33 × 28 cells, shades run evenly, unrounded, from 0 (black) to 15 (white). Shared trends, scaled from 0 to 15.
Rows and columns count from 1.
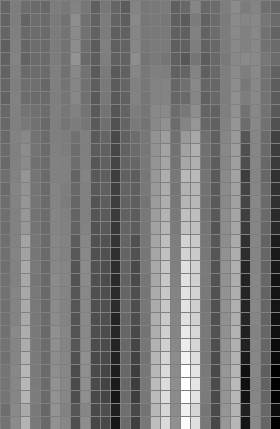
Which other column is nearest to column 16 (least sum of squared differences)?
24
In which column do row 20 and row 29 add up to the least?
28
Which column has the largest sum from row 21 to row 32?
19
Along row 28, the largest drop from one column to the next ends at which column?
25
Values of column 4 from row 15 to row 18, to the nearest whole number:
7 7 7 7
